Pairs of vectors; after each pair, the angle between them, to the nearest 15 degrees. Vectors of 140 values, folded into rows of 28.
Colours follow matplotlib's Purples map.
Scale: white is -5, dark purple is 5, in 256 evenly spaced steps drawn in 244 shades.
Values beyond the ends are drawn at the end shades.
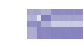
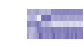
15 degrees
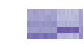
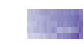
120 degrees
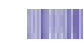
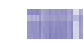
135 degrees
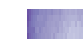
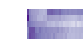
45 degrees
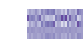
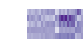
60 degrees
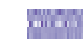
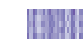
75 degrees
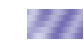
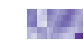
75 degrees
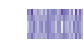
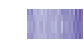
60 degrees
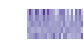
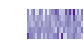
150 degrees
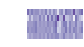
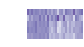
45 degrees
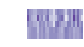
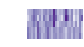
150 degrees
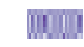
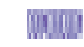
30 degrees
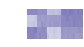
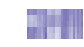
30 degrees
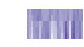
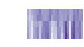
15 degrees
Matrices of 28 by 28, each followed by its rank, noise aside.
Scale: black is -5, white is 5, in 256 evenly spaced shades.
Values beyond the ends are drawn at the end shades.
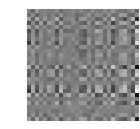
one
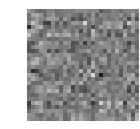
four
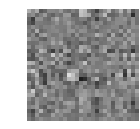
four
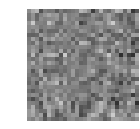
four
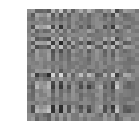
one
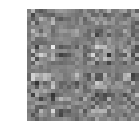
three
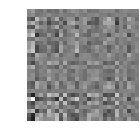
two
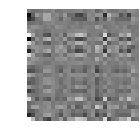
two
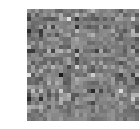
four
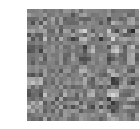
three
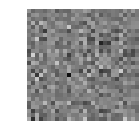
four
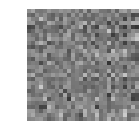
four
